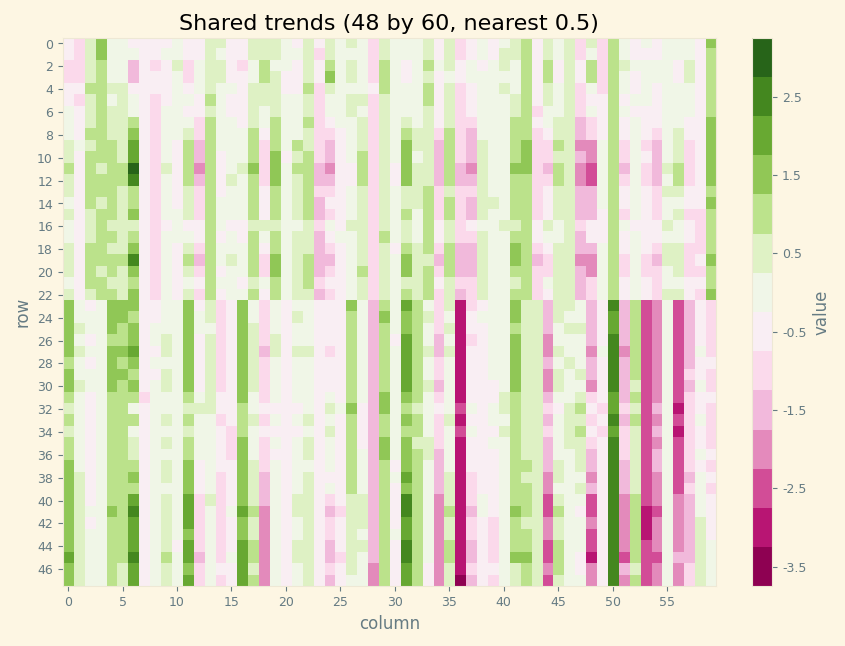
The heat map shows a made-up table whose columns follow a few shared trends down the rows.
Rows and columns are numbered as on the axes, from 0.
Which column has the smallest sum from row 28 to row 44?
36
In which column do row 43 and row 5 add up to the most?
50
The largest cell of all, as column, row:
6, 11
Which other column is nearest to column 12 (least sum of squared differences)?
37
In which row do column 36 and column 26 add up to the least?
47
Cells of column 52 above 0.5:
16
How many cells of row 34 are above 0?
18
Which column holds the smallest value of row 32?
56
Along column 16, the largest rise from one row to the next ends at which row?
23
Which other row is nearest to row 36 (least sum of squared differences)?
35
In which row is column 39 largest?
14
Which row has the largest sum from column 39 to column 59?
2
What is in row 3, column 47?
-0.5
